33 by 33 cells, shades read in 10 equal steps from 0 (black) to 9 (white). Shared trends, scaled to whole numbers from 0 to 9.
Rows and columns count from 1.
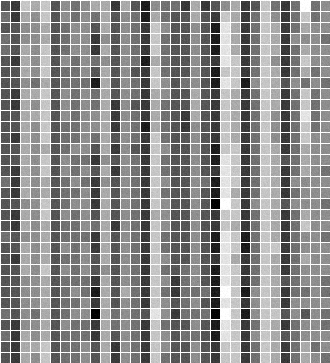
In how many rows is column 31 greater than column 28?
9
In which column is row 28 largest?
23
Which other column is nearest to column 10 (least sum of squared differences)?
18
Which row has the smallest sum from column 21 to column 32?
1
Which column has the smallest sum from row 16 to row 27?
22
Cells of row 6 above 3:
22
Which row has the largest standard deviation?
29
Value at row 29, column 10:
0
